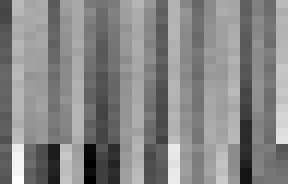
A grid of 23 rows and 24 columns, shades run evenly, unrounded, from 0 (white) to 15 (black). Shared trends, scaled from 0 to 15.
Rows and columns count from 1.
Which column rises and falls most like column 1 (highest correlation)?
18
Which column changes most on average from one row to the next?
24
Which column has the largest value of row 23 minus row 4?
8
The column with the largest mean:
21
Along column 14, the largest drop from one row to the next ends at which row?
19
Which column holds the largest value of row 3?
1
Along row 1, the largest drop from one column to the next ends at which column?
2
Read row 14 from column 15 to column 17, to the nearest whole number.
5 7 8
